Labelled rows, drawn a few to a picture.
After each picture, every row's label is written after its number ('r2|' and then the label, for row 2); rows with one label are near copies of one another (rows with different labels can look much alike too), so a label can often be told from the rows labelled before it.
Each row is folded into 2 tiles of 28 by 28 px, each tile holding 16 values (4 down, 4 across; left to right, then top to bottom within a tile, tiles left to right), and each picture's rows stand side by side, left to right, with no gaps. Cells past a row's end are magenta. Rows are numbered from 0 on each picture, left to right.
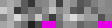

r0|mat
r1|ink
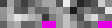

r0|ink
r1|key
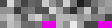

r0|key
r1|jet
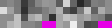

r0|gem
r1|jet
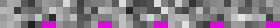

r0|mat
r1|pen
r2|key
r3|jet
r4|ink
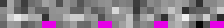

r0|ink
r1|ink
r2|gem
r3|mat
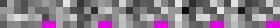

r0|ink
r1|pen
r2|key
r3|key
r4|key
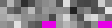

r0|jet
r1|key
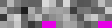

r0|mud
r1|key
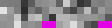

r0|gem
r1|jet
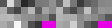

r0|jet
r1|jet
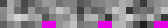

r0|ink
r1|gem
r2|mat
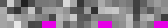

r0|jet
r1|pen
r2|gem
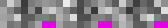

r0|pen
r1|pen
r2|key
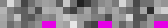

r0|pen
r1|jet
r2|pen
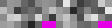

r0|mat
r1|key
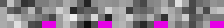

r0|jet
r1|mat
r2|mat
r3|pen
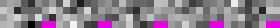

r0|mat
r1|jet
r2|mud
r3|jet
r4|pen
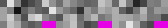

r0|key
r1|mud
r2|jet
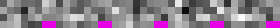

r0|mud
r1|ink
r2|gem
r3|key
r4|ink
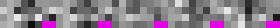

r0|mat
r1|mat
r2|ink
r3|pen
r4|gem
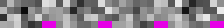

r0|mud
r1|key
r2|mud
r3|key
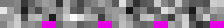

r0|gem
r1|ink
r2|key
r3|mud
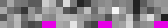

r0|mud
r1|jet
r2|gem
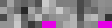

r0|mud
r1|gem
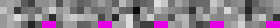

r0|mat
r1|ink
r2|mud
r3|mud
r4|gem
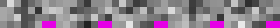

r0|pen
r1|mat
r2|jet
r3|gem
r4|jet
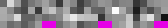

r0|pen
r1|ink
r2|gem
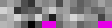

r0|mat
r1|ink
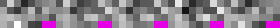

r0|jet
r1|key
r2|key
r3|key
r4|jet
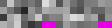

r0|mud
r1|ink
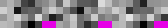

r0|mat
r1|mud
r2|mat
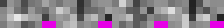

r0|ink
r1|gem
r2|pen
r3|gem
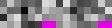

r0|mud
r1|key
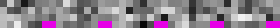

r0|jet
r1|pen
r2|mat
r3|gem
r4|ink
